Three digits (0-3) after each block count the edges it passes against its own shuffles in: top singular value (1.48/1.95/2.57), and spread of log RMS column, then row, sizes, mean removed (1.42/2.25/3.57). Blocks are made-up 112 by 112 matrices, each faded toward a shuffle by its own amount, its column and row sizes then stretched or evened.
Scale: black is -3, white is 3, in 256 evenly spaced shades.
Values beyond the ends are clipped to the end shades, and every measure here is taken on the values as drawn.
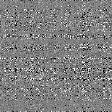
1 2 3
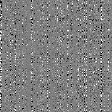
2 3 1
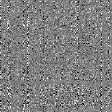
0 3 2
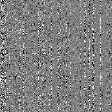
1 3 1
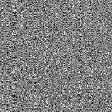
2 2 0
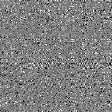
2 1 2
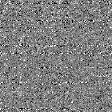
1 1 2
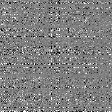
1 2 3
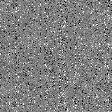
0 2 0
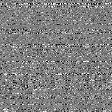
2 0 3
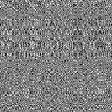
3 0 2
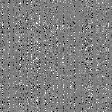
1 3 1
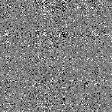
1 2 2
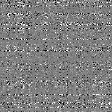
1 2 3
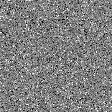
0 0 0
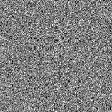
2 1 0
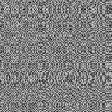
3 0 2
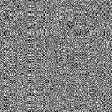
3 2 0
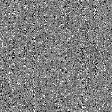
1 2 0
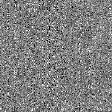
1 2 0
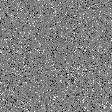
0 1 1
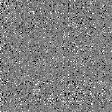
1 2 2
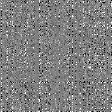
1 3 2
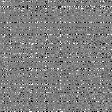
0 2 3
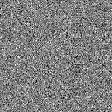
2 0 0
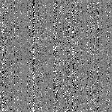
0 3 1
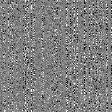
2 3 0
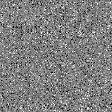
1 1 1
